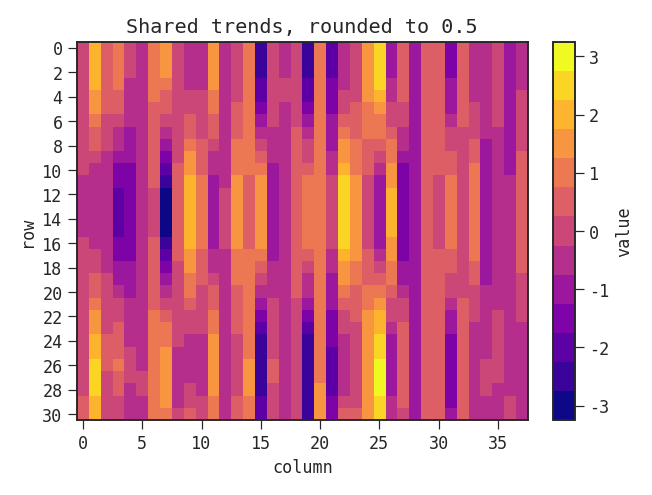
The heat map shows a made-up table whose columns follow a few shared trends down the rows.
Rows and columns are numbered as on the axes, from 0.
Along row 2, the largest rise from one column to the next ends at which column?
20
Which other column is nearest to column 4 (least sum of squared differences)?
34
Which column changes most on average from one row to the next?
7
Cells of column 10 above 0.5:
6
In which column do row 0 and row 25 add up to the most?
25
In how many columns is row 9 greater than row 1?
13
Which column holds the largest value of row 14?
22
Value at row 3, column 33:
-0.5
